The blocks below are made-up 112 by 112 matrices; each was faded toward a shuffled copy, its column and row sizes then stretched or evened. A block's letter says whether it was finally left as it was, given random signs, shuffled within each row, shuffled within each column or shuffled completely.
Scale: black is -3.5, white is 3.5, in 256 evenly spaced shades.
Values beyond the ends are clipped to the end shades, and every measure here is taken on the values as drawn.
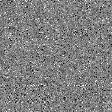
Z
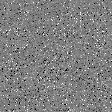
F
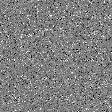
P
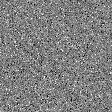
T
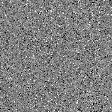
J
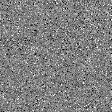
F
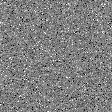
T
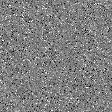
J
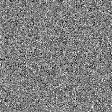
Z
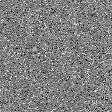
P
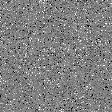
F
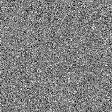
Z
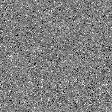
F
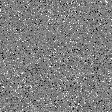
P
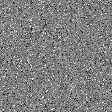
J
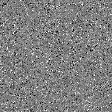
F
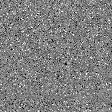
P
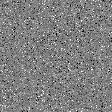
J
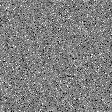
T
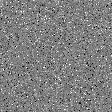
T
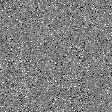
J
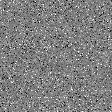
P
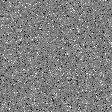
T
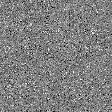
F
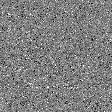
P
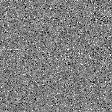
F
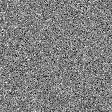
T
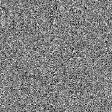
Z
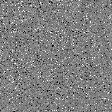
F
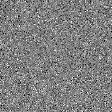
Z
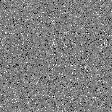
F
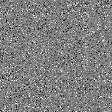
Z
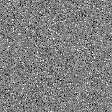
J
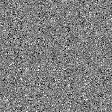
Z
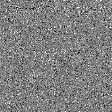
F
